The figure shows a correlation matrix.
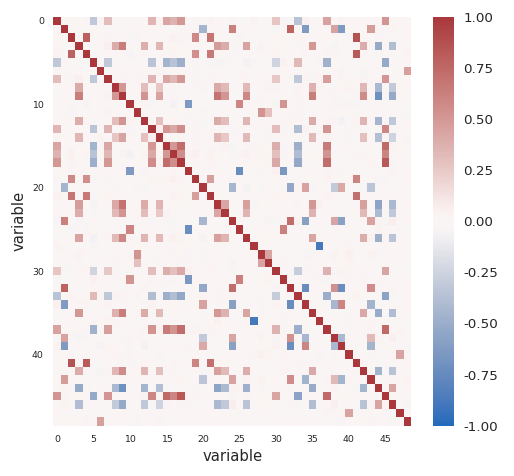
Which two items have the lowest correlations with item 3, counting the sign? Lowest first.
44, 46
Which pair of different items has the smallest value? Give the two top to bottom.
27, 36
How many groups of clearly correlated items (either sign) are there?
9
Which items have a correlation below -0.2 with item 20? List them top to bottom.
1, 24, 32, 38, 43
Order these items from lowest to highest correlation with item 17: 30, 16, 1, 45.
1, 30, 16, 45
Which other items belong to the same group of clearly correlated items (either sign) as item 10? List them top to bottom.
18, 25, 31
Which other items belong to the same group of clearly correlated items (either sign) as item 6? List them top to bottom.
48
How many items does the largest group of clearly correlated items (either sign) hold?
12
